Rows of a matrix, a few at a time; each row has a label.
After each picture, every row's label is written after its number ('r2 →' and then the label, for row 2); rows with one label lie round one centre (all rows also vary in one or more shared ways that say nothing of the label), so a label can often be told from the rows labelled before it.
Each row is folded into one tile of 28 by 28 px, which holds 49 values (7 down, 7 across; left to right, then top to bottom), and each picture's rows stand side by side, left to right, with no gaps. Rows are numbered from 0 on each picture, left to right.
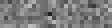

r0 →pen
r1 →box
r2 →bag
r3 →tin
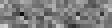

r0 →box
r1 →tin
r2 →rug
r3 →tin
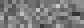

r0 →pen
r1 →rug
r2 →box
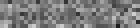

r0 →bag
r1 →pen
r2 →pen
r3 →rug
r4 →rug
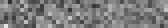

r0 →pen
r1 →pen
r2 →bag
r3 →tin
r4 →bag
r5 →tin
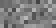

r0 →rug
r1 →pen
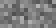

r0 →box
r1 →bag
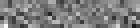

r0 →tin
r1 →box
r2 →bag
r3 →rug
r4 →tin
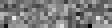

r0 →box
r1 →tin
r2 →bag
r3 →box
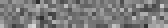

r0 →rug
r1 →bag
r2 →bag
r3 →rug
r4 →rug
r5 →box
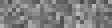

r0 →rug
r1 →bag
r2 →pen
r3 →bag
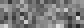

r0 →pen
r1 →pen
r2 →rug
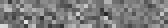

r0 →pen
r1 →tin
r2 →tin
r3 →box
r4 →rug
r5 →tin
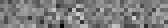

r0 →pen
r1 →tin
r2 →rug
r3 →rug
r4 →rug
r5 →rug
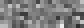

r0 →bag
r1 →bag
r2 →tin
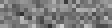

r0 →box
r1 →tin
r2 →pen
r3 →rug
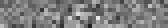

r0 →rug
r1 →rug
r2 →pen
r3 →box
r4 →pen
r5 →bag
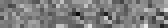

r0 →tin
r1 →bag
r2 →box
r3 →box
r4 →pen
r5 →tin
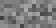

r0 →tin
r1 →box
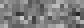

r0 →box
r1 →pen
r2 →box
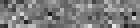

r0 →bag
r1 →box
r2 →tin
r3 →pen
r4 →rug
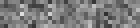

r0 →tin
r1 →tin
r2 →pen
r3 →bag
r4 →tin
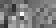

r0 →pen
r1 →rug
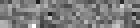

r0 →bag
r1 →bag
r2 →tin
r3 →bag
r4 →bag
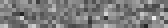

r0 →box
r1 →pen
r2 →rug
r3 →pen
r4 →box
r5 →box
